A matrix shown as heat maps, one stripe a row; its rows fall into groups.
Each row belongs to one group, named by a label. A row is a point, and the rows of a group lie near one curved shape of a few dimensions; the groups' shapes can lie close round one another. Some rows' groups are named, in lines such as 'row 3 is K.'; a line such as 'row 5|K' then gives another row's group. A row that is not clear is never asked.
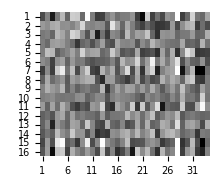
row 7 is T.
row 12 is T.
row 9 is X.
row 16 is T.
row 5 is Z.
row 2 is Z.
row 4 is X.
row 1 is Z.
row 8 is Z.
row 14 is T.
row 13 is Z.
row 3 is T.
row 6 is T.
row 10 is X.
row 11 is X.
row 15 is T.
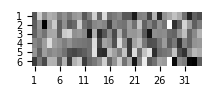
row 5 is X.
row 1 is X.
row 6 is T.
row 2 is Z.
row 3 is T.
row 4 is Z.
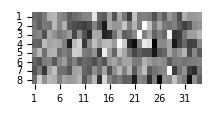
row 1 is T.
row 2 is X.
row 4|T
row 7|T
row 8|X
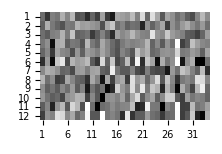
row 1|X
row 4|Z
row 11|Z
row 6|T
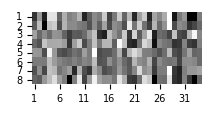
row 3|X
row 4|T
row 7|Z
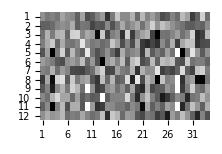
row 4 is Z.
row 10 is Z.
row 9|Z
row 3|T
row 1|X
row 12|X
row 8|T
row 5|Z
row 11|Z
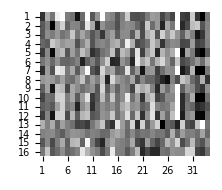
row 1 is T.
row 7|T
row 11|T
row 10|T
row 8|X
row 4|T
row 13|X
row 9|T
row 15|Z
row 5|T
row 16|Z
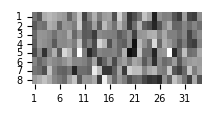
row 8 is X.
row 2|Z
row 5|Z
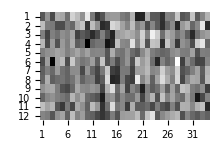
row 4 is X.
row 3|X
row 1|Z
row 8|Z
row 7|Z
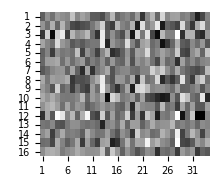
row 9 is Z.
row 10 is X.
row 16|Z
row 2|X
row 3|T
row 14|Z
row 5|Z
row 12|T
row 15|Z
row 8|X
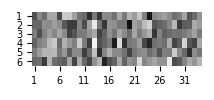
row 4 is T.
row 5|X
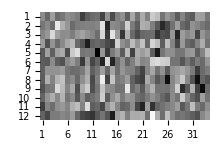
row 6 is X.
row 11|Z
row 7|X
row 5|T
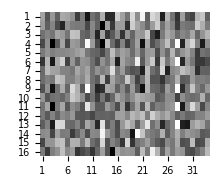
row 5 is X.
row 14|Z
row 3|T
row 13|Z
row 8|Z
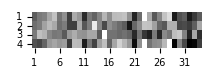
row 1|T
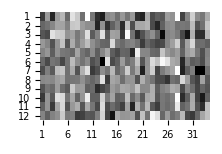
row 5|Z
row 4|Z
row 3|T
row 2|T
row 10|T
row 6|X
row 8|X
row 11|T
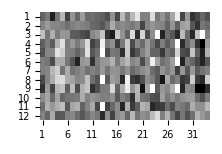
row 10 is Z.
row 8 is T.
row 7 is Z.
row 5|T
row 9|T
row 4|T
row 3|X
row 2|X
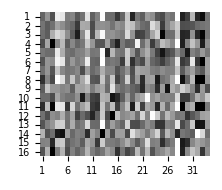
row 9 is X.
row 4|Z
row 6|T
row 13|T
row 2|T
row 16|Z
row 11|T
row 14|X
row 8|T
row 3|T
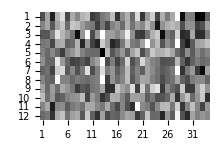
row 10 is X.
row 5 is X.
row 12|Z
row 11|Z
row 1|T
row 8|Z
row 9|X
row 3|T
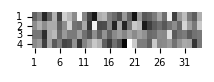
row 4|Z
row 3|T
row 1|Z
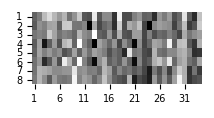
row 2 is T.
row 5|Z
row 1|T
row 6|Z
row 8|Z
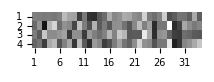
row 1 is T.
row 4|Z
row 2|Z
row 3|T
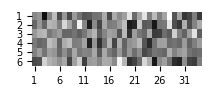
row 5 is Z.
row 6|T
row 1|T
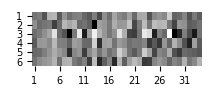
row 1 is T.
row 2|X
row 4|X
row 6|T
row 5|T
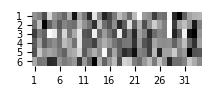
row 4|Z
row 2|Z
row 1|Z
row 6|X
